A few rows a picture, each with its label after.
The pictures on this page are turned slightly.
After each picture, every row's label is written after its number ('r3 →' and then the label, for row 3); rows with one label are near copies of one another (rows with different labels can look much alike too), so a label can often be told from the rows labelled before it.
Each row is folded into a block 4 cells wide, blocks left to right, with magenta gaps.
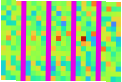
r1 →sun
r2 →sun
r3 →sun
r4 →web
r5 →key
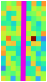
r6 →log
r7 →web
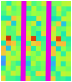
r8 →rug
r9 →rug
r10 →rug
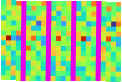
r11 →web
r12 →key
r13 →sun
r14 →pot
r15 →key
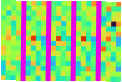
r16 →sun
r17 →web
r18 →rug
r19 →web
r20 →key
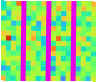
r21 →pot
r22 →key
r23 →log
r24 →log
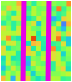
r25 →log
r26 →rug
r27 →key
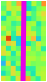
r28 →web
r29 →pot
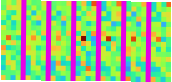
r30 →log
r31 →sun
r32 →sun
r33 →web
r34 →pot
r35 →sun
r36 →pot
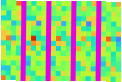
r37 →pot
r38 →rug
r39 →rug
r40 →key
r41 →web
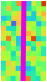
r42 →key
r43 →pot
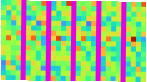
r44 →sun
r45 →key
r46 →pot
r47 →key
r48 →log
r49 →web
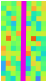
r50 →sun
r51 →log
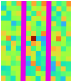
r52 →pot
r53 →web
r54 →sun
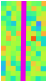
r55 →sun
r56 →key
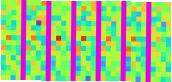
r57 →log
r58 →key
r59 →rug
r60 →log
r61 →rug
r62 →log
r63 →key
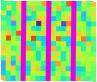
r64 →sun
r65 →key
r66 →key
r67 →pot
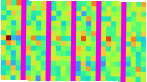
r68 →web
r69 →log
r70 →pot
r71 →sun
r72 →rug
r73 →web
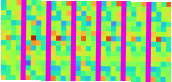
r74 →pot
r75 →rug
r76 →pot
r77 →sun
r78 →pot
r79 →pot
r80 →pot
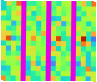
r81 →pot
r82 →sun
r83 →rug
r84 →web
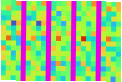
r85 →key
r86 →key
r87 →sun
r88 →web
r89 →log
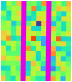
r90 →pot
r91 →key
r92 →log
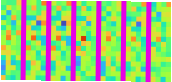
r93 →sun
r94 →key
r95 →key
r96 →rug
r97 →sun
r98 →key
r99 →pot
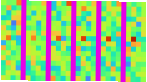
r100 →key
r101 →sun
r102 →pot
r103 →log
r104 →web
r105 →rug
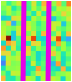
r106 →rug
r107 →web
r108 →web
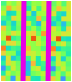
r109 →log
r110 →sun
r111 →log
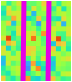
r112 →rug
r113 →sun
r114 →rug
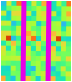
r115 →pot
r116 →pot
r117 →pot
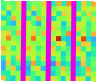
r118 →sun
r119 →sun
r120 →web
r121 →web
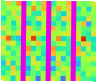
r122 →web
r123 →log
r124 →log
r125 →rug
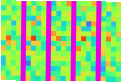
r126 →rug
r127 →rug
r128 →pot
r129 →key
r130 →sun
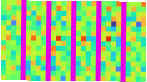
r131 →key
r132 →sun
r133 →log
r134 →web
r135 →key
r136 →key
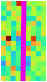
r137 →web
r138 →rug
